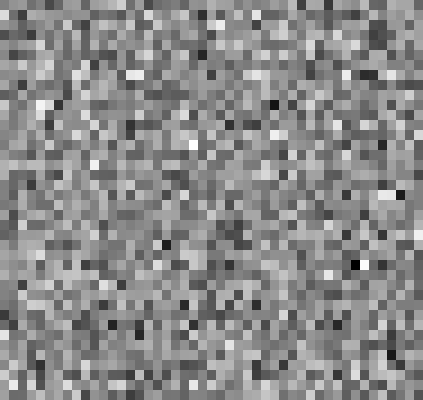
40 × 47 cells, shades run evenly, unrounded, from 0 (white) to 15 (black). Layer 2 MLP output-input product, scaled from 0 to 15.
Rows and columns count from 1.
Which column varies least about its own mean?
20
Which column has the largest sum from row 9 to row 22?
15
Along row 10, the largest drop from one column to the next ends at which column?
9
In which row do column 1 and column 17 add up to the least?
2
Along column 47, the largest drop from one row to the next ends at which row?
14
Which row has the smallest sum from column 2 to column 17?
17
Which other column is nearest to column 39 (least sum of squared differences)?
27
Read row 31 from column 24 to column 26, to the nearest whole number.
10 4 11
